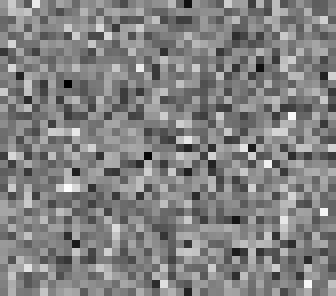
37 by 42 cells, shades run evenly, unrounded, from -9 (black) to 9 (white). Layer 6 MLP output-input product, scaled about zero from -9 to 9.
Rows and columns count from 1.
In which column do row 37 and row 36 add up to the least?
24
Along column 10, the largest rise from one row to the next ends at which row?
32
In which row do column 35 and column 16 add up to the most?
17
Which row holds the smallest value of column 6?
11
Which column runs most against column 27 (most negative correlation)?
19
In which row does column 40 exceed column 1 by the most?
7
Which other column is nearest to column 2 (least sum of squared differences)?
18
